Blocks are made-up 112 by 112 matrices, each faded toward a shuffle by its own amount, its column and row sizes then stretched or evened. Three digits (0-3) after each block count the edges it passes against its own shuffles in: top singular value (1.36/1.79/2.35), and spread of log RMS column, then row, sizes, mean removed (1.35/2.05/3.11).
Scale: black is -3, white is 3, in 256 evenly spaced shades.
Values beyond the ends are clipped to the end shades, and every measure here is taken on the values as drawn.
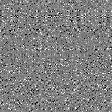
3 0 2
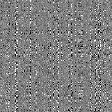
3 3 2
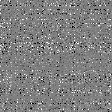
0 2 3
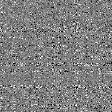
0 2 3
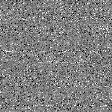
1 0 2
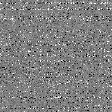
0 1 3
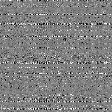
3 1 3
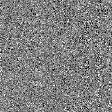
0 2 1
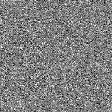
2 1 1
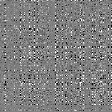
3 3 3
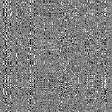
3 3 1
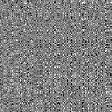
3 3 1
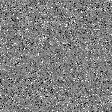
0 0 1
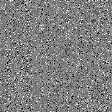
0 2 0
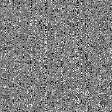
1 3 0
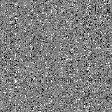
2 2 0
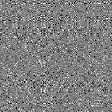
3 1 2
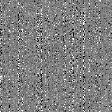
2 3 1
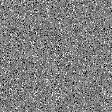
0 2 0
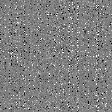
1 2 1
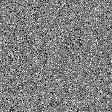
1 0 0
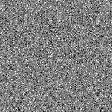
2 0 0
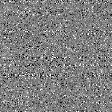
2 1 2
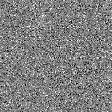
2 0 1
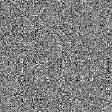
2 2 2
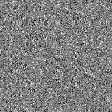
2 1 0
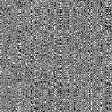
3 3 0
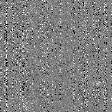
2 3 1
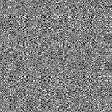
3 1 2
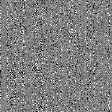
0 3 0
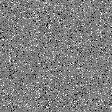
0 1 1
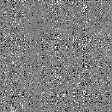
0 3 2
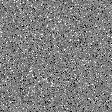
0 0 0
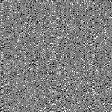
3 1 1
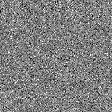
2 0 0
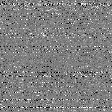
2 0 3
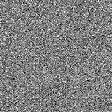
2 0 0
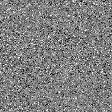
1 0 1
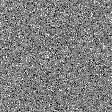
0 0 0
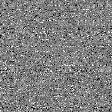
2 0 2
